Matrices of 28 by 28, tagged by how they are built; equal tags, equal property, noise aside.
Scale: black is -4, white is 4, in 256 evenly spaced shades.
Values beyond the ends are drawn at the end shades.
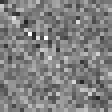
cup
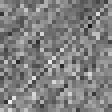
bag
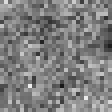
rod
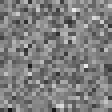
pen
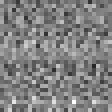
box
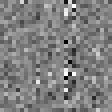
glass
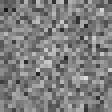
pen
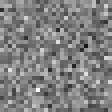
pen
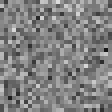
pen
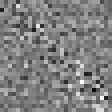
cup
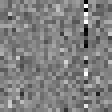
glass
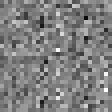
glass
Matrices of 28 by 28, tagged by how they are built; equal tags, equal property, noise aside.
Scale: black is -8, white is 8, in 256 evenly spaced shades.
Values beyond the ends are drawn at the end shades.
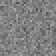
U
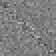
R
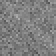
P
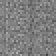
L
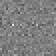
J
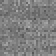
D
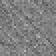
P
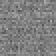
D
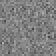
U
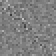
R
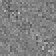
R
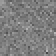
P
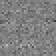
J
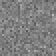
U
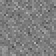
P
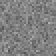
U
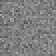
L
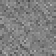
P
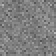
P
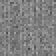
D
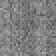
D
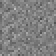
L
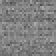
D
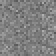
L
